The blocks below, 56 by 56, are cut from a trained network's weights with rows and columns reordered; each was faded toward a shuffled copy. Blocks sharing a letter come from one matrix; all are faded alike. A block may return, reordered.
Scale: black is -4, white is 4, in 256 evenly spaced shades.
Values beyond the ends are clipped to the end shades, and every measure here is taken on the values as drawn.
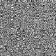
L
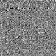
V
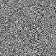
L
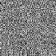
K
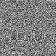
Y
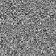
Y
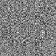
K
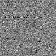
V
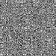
V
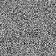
Y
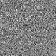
Y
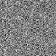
L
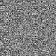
K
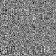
L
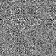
V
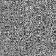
L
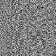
L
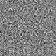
K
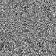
Y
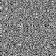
K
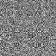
Y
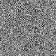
L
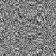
K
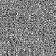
L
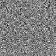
L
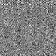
V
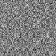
K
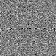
V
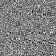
V
